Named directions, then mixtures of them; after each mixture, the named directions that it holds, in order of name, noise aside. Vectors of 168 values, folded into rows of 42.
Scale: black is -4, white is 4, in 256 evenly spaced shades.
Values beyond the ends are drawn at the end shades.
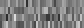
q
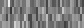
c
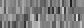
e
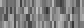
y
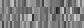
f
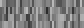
y.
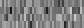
c, f, y.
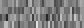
f, q, y.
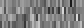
e.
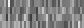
c.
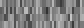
y.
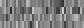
c, f, y.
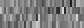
e, f.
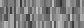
y.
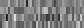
q.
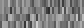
c, e, y.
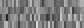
f, q, y.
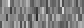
c, e.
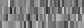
c, e, y.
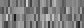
q.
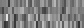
c, q.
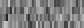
c, q, y.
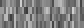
y.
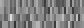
e, y.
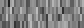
c.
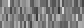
c, e.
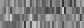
e, f, q.
